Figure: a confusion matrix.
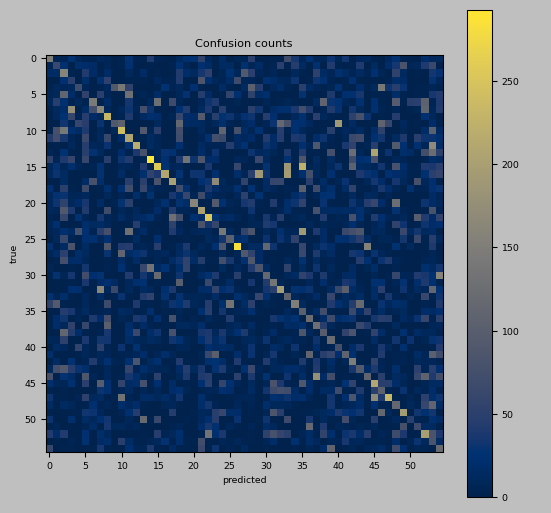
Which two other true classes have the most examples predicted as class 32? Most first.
9, 46
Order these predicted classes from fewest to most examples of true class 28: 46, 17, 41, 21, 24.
41, 17, 46, 21, 24
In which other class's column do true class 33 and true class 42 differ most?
12
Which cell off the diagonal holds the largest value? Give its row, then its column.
15, 35
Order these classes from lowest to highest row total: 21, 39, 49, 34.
39, 21, 49, 34
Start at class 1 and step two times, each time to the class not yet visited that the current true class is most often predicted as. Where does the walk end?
46
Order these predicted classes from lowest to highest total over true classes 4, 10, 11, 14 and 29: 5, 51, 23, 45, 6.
6, 51, 23, 45, 5
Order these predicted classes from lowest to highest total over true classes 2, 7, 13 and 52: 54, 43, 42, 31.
43, 31, 54, 42
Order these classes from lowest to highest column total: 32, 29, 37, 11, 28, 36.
29, 36, 32, 37, 28, 11
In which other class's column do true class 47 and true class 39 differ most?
45
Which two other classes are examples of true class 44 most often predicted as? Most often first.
37, 52
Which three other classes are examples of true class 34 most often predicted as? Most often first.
25, 43, 1
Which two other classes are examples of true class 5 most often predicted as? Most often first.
11, 2
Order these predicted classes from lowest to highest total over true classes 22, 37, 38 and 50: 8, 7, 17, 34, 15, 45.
34, 7, 15, 45, 8, 17
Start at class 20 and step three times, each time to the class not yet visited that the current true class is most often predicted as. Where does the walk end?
21
